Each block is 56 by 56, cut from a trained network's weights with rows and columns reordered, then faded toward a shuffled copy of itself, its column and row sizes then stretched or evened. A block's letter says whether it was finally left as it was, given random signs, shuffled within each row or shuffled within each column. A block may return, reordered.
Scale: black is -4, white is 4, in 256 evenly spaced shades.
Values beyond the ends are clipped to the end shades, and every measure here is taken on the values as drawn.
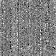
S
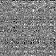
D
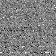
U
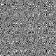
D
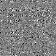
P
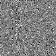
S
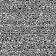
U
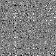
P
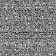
D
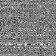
D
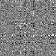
D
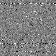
U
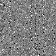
S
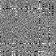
D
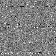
U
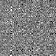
D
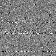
U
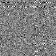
P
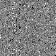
S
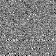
U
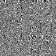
P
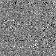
P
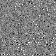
U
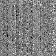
S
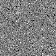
S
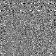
P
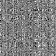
D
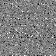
U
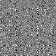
P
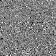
U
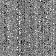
S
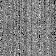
S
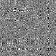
D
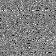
U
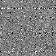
P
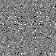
D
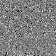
U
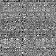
D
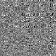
D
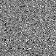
P
